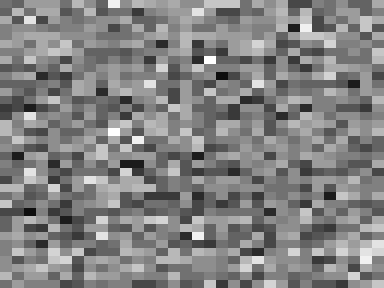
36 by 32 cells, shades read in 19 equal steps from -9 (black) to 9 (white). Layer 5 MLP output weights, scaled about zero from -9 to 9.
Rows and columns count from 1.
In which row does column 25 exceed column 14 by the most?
32
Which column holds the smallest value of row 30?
16
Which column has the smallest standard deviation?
8
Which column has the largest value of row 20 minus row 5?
9
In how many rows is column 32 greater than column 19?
20
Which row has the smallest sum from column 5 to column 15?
27
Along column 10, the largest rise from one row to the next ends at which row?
17
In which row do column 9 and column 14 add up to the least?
12
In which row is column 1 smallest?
14
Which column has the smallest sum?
6
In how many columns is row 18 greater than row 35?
17
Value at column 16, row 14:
3
